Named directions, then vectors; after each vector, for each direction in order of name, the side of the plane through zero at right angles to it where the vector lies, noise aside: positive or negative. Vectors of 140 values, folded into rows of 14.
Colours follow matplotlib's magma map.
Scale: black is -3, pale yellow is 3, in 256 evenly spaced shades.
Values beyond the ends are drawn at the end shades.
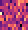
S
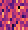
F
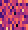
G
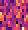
positive, negative, positive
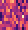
negative, positive, negative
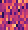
negative, positive, positive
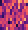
negative, positive, positive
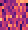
positive, positive, positive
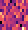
positive, negative, positive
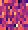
positive, negative, negative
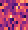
positive, positive, positive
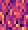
positive, negative, positive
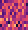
negative, positive, positive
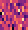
positive, positive, negative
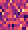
positive, positive, negative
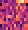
positive, positive, positive
